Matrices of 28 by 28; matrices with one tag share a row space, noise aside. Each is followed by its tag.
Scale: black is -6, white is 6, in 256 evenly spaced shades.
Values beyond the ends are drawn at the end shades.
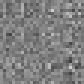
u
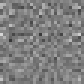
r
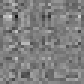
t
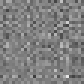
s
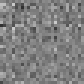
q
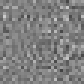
s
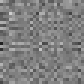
r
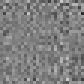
s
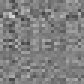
t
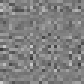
r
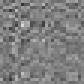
t
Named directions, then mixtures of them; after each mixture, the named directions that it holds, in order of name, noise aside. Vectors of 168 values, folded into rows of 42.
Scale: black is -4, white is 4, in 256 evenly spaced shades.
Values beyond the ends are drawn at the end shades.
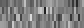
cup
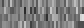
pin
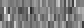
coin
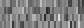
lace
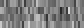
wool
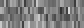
wool.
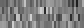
cup.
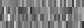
coin.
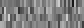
coin, cup.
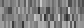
lace, wool.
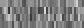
coin, cup.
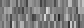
lace.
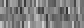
wool.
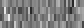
coin.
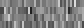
coin, wool.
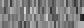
pin.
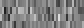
coin, lace.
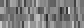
wool.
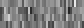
coin, wool.
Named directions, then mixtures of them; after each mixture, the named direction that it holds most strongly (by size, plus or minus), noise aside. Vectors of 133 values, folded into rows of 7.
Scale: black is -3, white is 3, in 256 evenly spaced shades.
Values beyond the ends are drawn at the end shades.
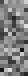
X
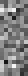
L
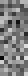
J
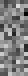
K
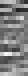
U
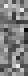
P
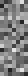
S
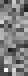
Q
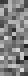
J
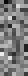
K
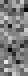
Q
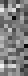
L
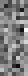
P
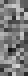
P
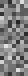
J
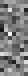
X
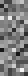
S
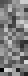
X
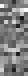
U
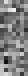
Q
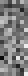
J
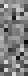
P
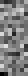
K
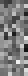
K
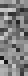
J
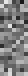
S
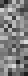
L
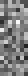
J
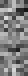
Q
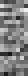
U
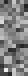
Q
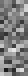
Q
